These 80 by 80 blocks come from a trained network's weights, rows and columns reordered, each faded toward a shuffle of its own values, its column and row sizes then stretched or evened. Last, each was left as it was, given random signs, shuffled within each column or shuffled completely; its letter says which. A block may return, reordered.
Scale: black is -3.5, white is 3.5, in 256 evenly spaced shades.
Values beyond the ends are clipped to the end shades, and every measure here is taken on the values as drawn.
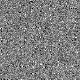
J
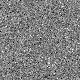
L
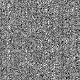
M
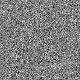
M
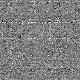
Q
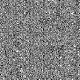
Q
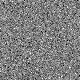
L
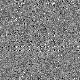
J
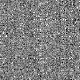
Q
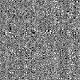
Q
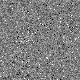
M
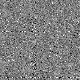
J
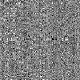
Q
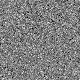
L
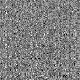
Q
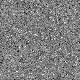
L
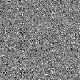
Q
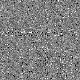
J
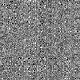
Q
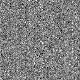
M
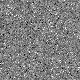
L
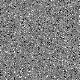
M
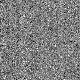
M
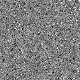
M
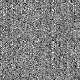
Q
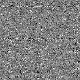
Q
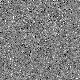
L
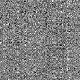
Q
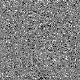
Q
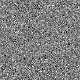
J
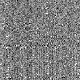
Q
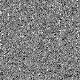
M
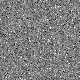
L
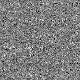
J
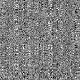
Q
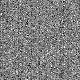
M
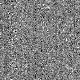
M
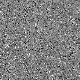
M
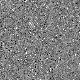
M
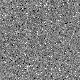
M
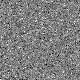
L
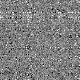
Q
